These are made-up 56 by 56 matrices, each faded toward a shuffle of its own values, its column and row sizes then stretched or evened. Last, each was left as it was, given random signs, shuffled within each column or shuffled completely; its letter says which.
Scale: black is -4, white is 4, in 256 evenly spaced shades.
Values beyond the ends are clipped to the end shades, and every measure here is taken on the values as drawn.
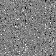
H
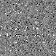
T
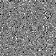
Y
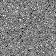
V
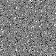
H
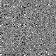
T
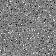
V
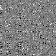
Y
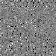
Y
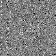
H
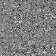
T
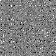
T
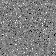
V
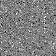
H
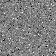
V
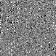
T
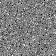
V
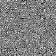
Y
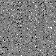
T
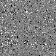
T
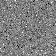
V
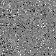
T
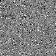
T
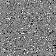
T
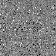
T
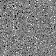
H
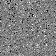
H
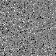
H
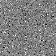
H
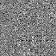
T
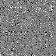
T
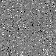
H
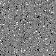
H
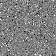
V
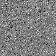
H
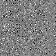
T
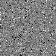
H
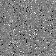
H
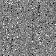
H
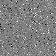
V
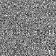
Y
